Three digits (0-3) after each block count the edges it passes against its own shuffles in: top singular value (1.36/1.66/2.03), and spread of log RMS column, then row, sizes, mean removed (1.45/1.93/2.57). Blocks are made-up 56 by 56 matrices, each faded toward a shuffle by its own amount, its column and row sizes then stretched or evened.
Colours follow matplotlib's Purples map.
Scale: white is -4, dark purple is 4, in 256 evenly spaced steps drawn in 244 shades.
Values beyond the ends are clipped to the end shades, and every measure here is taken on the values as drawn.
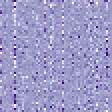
2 3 0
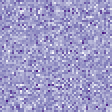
2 0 1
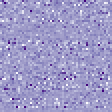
0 0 2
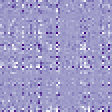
3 3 3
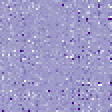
0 2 1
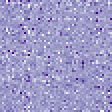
0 1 2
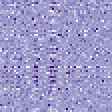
3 1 2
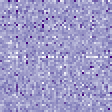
2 1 2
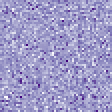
1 0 0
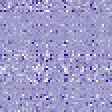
2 1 3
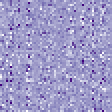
0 3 0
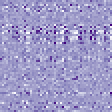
3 1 3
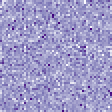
1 0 0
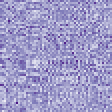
3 0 1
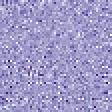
2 0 2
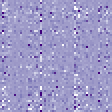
2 3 2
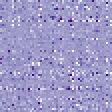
0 2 3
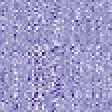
3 3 1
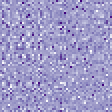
3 1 0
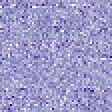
0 0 2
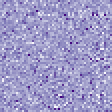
1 0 1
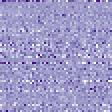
2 0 3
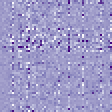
0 3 2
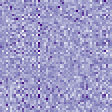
3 2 1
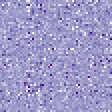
0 1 1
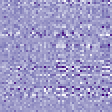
3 2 3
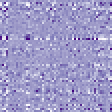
3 2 3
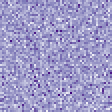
0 0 0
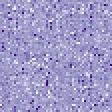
1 1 0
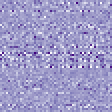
3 0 3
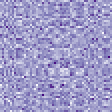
3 0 1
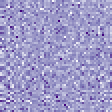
3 1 0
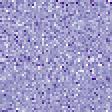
1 1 0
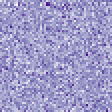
1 0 0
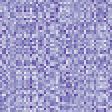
3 3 1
